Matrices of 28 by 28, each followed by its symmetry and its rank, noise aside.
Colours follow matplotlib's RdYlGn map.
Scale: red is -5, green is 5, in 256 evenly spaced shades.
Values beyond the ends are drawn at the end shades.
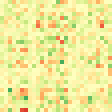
no symmetry, rank four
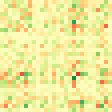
antisymmetric, rank four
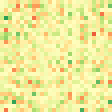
antisymmetric, rank four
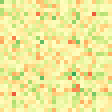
symmetric, rank five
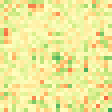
symmetric, rank six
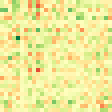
no symmetry, rank five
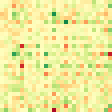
no symmetry, rank four
